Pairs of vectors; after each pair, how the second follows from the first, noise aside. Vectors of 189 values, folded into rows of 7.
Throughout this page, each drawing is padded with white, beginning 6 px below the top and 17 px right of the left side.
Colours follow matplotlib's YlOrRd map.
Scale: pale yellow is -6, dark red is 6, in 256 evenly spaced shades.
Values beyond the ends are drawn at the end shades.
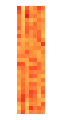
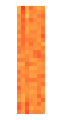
negated, shrunk.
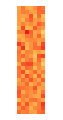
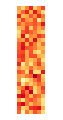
wrapped around, scaled up.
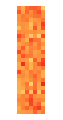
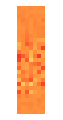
reversed, partly zeroed.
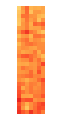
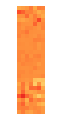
wrapped around, partly zeroed.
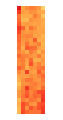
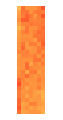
negated, shrunk.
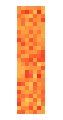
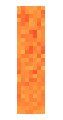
wrapped around, negated, shrunk.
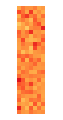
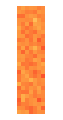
wrapped around, negated, shrunk.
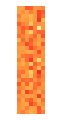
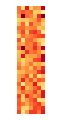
wrapped around, negated, scaled up.
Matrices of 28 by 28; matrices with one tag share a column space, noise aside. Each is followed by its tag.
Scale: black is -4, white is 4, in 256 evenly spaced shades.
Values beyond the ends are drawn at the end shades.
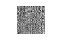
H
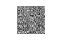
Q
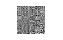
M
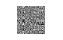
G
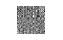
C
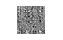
C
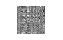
H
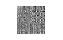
H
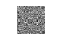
G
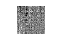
H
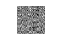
Q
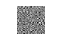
G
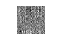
C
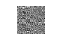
G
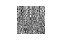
C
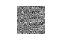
G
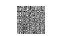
H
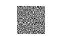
G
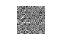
G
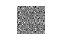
G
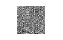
M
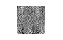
M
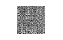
M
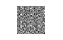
Q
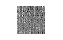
H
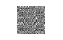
G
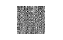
H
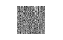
H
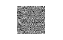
G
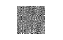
M
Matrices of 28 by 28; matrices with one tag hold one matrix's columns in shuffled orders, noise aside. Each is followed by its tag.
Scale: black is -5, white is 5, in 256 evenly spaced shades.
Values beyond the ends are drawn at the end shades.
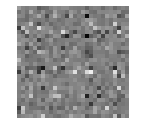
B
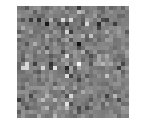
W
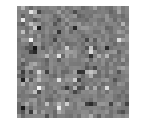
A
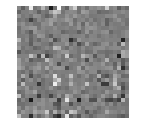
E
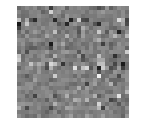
W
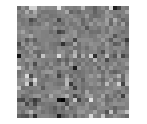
E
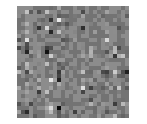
A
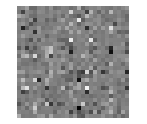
A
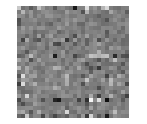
E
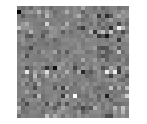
B
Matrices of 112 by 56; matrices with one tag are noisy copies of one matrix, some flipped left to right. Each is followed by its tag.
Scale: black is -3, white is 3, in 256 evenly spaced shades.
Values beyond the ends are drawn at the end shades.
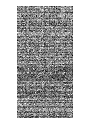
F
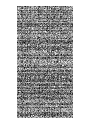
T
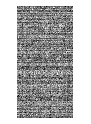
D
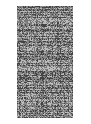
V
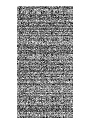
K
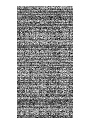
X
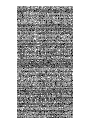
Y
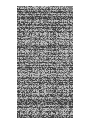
X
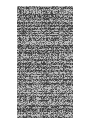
K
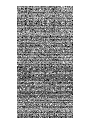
F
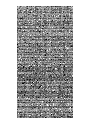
F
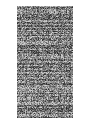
K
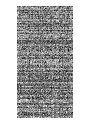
T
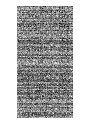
T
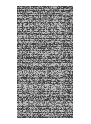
D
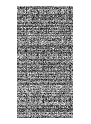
K
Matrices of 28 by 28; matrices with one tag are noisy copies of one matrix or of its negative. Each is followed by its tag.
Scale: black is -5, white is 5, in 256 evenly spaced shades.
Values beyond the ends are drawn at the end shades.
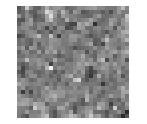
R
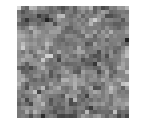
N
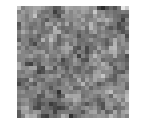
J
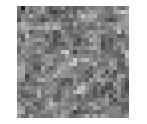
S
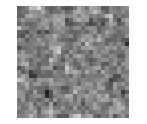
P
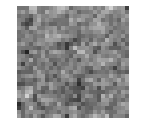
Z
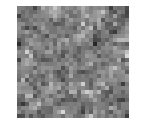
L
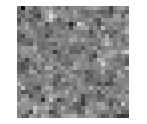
R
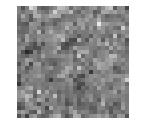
Z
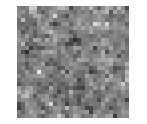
Z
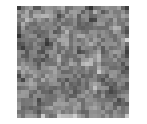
N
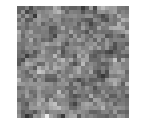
J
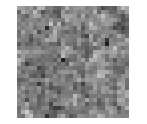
J
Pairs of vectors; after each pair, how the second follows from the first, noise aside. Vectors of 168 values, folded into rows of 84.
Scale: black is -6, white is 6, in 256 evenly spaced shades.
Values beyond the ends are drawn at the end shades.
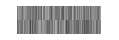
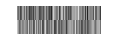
reversed, scaled up.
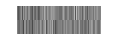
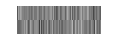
wrapped around, negated.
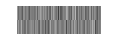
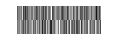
reversed, negated, scaled up.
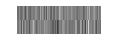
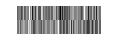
reversed, scaled up.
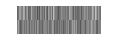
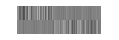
negated, partly zeroed.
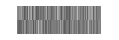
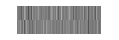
negated, partly zeroed.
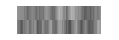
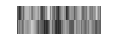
reversed, negated, scaled up.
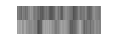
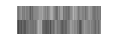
negated.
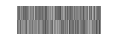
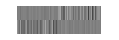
negated, partly zeroed.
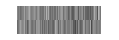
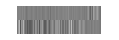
reversed, partly zeroed.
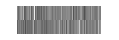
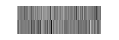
wrapped around, negated.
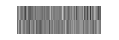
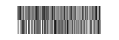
reversed, negated, scaled up.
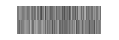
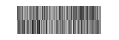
reversed, negated, scaled up.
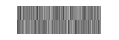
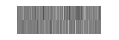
negated, partly zeroed.
